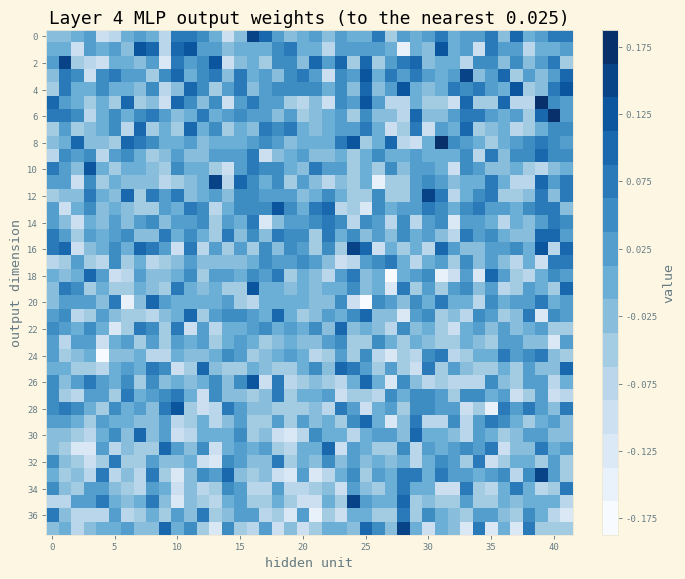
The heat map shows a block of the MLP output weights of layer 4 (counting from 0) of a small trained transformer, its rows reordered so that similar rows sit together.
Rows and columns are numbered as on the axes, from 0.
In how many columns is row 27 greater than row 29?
20
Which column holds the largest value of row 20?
8
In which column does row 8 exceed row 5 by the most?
31
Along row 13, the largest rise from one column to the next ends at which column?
26
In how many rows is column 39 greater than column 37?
26
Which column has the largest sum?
39
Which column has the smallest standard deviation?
15
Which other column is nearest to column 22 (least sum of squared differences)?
34
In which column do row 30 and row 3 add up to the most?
29
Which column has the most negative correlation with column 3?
32
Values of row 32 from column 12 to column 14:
-0.1 -0.125 0.05
